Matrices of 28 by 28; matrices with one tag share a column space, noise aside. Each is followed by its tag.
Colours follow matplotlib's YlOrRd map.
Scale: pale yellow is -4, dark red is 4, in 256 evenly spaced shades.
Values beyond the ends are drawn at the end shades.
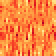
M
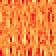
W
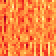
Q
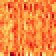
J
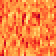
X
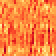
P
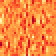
X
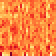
J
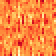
X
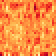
J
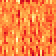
W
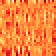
W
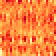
W
